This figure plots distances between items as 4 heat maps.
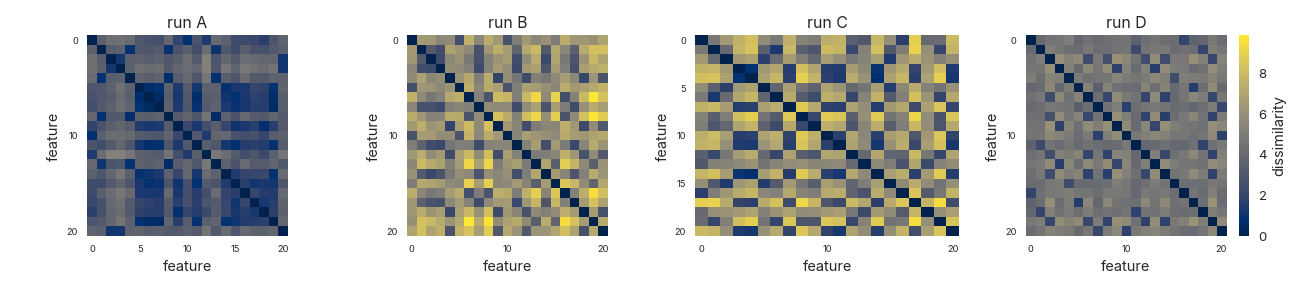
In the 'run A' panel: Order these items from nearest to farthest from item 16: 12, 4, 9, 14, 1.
9, 14, 12, 1, 4
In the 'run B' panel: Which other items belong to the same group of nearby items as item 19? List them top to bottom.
13, 15
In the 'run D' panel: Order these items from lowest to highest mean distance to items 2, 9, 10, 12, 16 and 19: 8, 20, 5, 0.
8, 0, 20, 5
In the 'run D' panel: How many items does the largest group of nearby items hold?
6
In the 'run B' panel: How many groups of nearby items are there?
5
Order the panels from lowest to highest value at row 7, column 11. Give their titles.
run A, run C, run B, run D
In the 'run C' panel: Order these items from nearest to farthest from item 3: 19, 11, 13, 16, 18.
11, 13, 18, 16, 19
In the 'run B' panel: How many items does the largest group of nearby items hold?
7
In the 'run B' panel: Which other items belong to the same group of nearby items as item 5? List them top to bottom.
0, 10
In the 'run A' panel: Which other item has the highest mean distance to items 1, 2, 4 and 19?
12
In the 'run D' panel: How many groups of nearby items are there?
7
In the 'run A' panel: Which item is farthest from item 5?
3
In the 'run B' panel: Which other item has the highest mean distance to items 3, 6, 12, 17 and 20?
19
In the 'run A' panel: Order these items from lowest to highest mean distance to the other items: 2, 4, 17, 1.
17, 1, 4, 2
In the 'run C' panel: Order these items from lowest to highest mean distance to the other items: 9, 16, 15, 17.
15, 9, 16, 17
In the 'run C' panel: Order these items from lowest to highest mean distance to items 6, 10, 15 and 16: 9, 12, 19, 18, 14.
12, 9, 19, 18, 14
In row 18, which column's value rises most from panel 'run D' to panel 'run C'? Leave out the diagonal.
11
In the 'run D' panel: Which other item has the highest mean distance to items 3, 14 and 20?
4
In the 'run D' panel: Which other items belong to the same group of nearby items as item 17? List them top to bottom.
5
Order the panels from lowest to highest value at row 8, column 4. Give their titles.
run A, run D, run B, run C
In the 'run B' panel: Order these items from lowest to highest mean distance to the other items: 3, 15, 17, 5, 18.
3, 17, 18, 5, 15
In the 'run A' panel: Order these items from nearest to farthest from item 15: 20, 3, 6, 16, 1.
6, 16, 1, 20, 3
